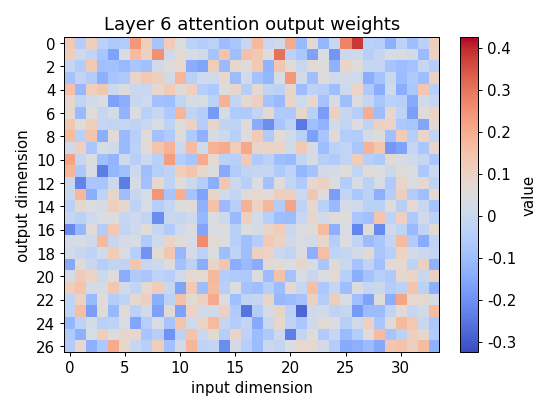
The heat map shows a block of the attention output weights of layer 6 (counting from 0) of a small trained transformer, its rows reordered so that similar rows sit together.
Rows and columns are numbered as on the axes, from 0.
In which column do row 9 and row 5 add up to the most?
14
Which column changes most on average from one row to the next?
8
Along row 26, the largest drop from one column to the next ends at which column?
33
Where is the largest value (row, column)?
0, 26
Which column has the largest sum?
13
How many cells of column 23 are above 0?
14
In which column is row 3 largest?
20
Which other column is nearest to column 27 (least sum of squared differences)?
15
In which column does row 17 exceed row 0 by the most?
12
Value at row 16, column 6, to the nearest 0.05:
0
